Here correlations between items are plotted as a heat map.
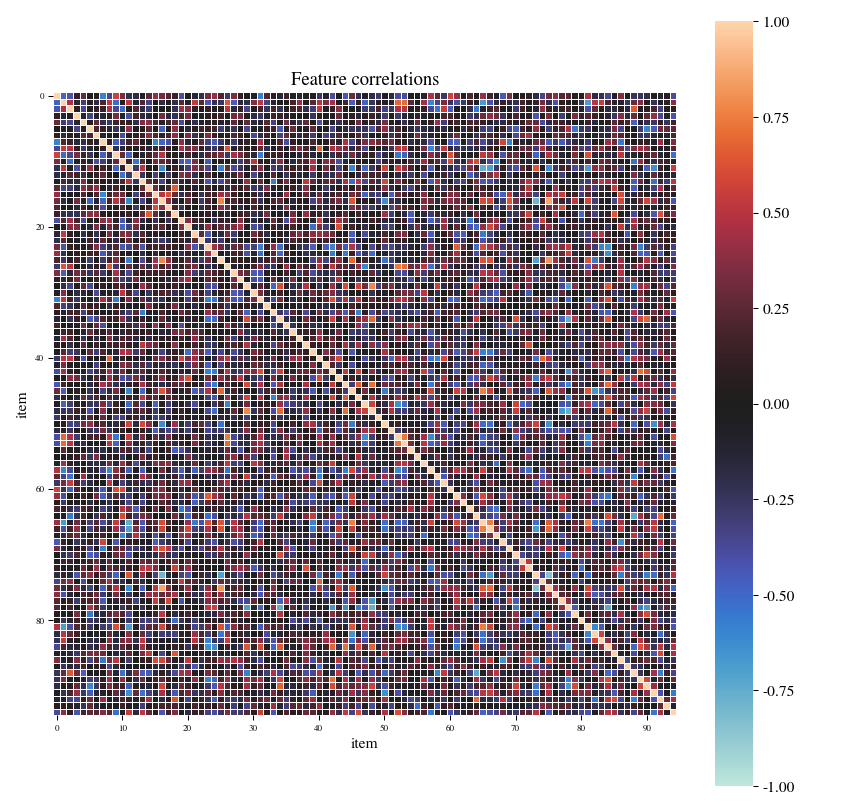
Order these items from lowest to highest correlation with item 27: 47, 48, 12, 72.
47, 12, 48, 72
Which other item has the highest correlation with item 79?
90
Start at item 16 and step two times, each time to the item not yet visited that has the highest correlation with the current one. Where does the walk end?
25
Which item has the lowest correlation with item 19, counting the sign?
63
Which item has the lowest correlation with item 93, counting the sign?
55
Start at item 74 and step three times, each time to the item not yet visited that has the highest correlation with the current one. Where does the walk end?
26
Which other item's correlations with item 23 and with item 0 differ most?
10
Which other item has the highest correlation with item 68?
7
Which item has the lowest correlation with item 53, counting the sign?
81
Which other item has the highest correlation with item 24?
78
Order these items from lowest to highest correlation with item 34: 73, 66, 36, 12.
73, 36, 12, 66
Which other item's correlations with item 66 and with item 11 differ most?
65
